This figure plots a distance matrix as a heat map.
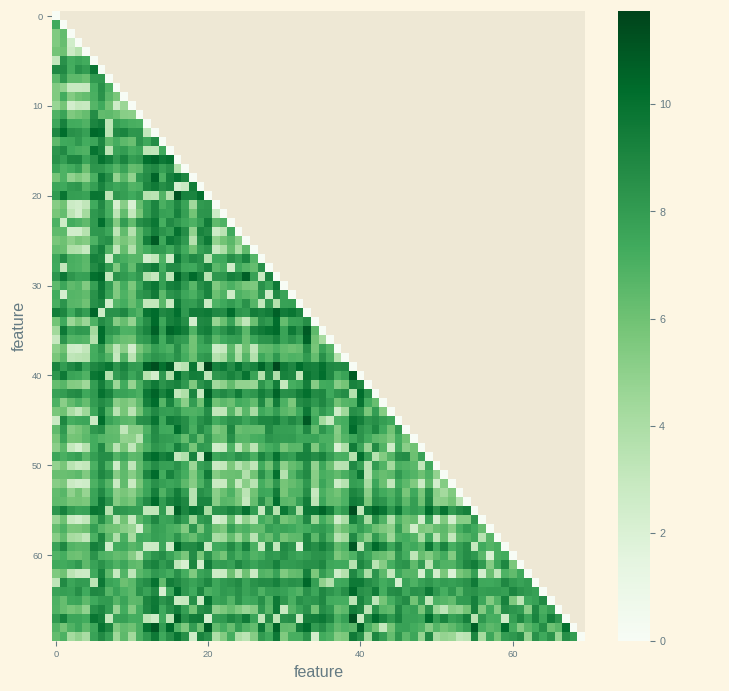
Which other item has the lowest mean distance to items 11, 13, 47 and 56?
57
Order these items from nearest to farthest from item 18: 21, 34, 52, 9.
34, 21, 52, 9
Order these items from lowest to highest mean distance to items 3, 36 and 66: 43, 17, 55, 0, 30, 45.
0, 30, 45, 43, 17, 55
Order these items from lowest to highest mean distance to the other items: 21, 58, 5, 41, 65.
21, 58, 41, 65, 5
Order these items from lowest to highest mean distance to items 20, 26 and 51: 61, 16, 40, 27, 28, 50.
50, 27, 40, 28, 61, 16
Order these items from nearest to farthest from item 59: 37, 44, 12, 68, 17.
12, 37, 44, 17, 68
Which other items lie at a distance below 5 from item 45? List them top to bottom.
0, 5, 35, 36, 63
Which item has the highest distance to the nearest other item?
35
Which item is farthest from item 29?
39
